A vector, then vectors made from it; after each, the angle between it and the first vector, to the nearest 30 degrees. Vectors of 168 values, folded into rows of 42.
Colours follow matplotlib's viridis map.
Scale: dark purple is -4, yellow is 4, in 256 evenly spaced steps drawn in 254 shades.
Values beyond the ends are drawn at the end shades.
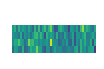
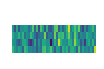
150 degrees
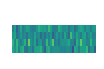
60 degrees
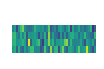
90 degrees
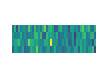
30 degrees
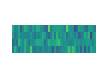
90 degrees
